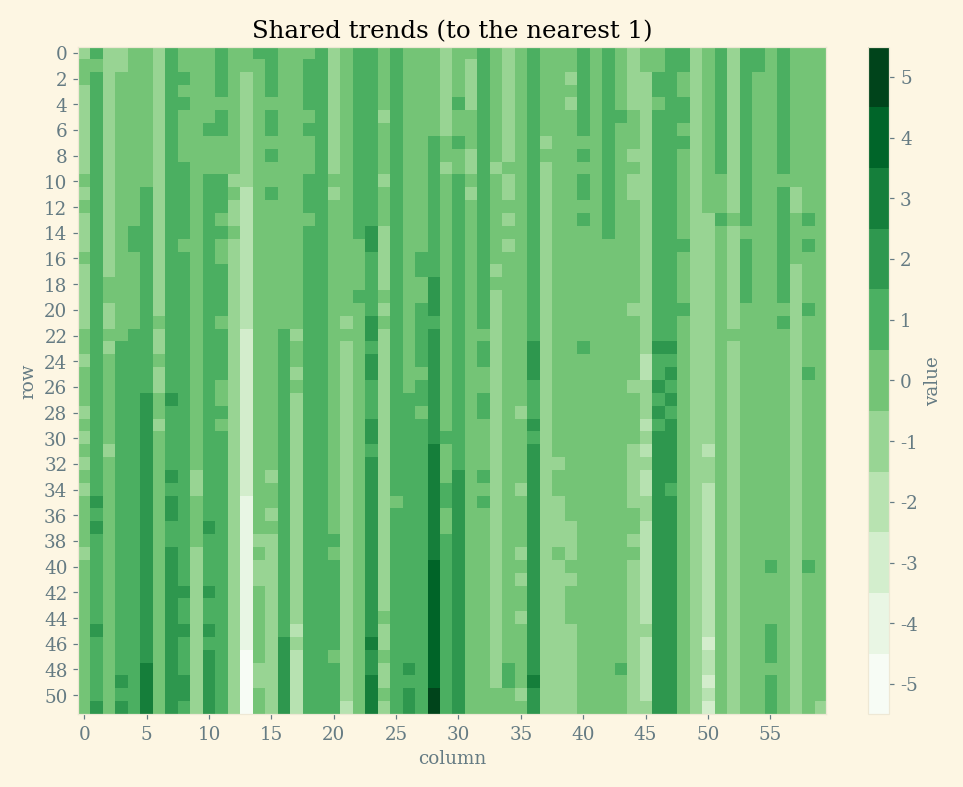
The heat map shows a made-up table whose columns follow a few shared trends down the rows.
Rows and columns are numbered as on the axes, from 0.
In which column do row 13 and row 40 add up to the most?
28
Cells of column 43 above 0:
2
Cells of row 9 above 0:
16
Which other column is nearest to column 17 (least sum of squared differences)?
21
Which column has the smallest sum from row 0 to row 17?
13
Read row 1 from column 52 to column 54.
-1 1 1
